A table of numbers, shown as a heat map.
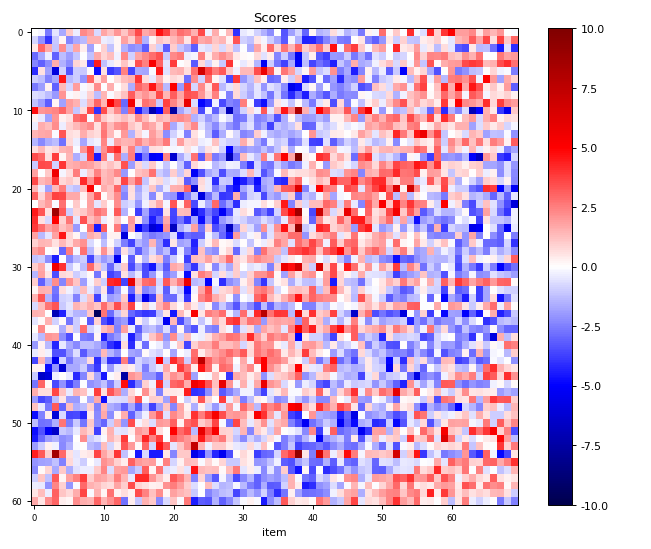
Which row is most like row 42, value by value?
5
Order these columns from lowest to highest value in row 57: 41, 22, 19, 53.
41, 19, 22, 53
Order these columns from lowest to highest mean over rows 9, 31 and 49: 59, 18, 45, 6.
45, 6, 59, 18
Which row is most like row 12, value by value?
35
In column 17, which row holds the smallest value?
10
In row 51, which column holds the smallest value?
3
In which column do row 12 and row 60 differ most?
23
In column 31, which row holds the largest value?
39
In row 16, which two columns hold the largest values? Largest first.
38, 36
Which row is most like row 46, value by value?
60
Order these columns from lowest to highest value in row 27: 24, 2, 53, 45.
24, 53, 2, 45
